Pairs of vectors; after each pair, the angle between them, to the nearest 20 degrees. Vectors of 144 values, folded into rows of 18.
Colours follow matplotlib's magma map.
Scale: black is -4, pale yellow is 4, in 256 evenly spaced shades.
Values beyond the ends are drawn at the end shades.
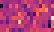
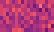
120 degrees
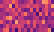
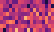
140 degrees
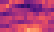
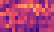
140 degrees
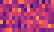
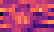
100 degrees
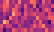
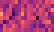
140 degrees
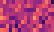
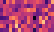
160 degrees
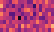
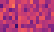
120 degrees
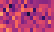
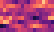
100 degrees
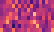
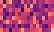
60 degrees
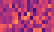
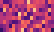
140 degrees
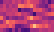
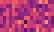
80 degrees
